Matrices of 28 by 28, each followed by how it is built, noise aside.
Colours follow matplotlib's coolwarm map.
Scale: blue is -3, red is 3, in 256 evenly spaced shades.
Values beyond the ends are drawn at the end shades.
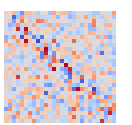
banded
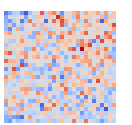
smooth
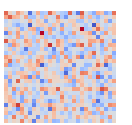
repeating columns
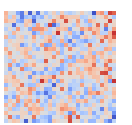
smooth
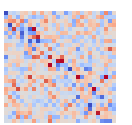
banded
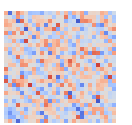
Toeplitz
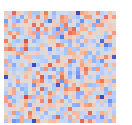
repeating rows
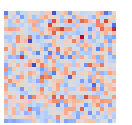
repeating columns
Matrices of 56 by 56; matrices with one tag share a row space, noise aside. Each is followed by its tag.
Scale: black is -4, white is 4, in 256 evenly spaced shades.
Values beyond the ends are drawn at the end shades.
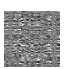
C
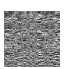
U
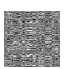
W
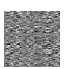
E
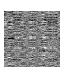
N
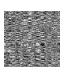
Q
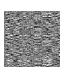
E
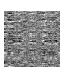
N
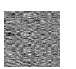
Q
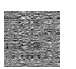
C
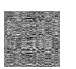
W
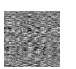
Q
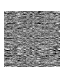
U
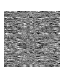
U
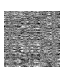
C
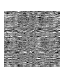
U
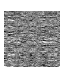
N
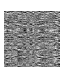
U
